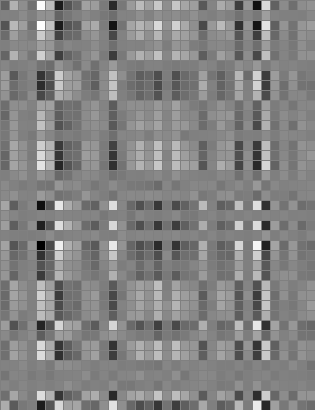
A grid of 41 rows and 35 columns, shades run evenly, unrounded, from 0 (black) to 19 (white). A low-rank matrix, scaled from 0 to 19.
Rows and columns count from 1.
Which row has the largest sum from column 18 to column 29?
3
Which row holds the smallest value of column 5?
25
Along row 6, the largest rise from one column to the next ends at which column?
30
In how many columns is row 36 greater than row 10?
22
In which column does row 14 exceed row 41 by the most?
5
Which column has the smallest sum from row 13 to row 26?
18
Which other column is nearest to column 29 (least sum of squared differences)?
7
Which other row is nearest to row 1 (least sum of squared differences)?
17
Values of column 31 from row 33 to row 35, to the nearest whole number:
12 11 7
